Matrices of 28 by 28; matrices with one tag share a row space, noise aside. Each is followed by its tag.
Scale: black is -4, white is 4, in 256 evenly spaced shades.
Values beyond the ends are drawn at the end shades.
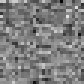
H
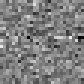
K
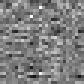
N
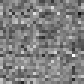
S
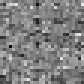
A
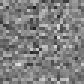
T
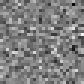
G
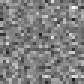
G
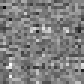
A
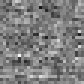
N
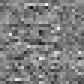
N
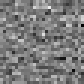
H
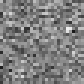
S
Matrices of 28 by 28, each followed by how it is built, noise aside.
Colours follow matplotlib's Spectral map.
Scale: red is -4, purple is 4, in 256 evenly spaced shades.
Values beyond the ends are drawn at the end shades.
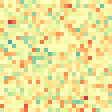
noise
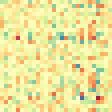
low rank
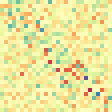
banded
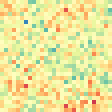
smooth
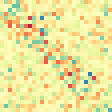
banded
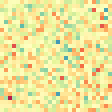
noise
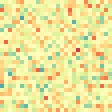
noise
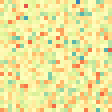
noise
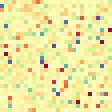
sparse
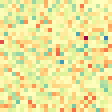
noise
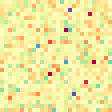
sparse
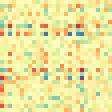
low rank
